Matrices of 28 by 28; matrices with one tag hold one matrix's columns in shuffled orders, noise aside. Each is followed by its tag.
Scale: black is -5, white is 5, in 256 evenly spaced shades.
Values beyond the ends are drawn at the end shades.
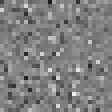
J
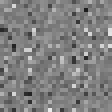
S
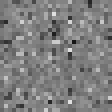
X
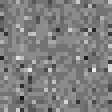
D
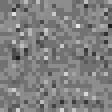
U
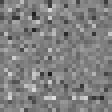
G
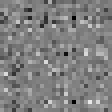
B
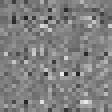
B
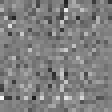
G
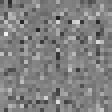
X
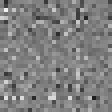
G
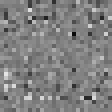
G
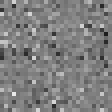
U
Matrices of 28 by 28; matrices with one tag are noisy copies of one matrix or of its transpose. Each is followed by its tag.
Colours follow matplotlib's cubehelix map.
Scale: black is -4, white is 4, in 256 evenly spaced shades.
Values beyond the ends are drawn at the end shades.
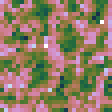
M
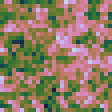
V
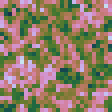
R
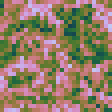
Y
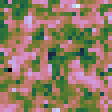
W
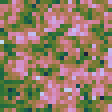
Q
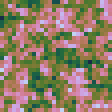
W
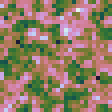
R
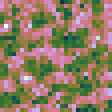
M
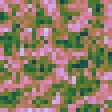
M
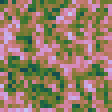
Y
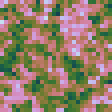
R
